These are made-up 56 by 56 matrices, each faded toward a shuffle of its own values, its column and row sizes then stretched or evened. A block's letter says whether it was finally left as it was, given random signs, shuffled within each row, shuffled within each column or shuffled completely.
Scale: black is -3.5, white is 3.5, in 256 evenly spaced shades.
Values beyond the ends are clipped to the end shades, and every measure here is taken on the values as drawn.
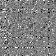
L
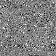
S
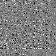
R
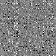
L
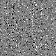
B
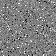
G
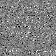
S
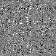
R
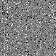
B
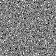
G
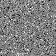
G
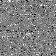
S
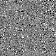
R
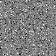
B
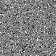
S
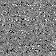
S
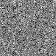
B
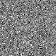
B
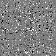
R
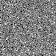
G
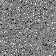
G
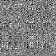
L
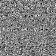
S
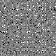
L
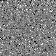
S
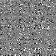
R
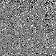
R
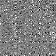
L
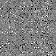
L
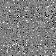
R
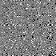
L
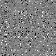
L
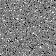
G
